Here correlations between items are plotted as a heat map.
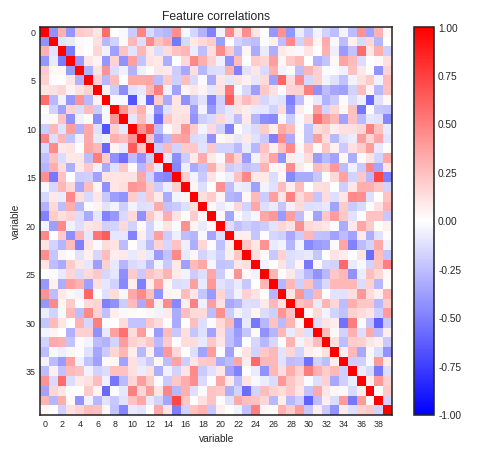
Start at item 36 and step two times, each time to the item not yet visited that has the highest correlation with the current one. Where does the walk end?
20
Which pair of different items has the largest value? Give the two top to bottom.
15, 38
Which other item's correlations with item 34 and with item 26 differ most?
30
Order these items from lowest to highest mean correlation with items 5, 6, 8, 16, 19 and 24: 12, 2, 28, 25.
2, 28, 25, 12
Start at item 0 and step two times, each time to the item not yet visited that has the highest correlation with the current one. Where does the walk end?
21
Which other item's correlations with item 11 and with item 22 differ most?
31
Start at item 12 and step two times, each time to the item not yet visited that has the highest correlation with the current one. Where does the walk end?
37
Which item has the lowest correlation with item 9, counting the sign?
13
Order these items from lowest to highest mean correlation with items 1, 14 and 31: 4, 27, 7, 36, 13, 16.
7, 36, 13, 16, 27, 4
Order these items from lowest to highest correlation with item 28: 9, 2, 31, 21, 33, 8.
8, 21, 9, 31, 2, 33
